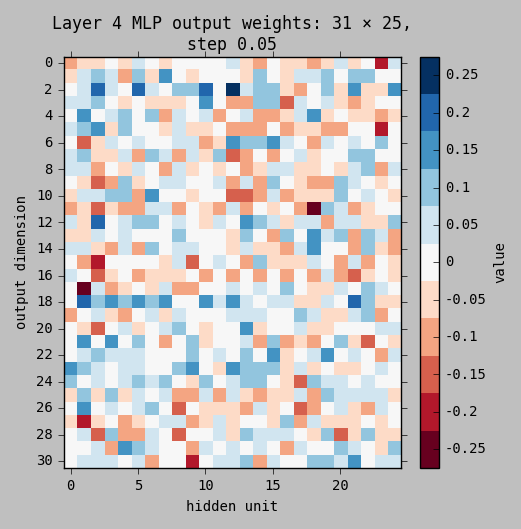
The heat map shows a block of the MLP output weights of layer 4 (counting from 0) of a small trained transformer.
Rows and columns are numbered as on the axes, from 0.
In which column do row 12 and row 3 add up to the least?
16
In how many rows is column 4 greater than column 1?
11
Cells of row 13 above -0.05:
19
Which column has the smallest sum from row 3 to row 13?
12
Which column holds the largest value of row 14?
18
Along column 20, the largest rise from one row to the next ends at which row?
29
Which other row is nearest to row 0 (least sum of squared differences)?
8
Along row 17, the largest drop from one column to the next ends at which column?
1
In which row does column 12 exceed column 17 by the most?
2
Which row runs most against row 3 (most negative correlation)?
20
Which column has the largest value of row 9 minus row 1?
4
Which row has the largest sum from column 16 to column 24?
30
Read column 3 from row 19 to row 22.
-0.05 0 0.15 0.05
